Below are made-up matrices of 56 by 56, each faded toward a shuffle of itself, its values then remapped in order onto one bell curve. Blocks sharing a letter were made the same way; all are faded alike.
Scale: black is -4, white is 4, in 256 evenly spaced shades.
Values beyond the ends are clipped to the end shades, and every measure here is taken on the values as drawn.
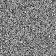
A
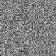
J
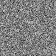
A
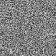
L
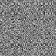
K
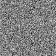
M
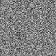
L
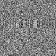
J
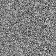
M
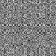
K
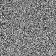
M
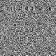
L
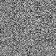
J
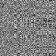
K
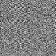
K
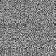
J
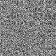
J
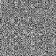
J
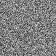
A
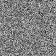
M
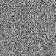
L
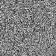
M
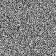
A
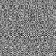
K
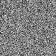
A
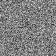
A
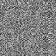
L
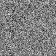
M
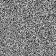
A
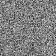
M
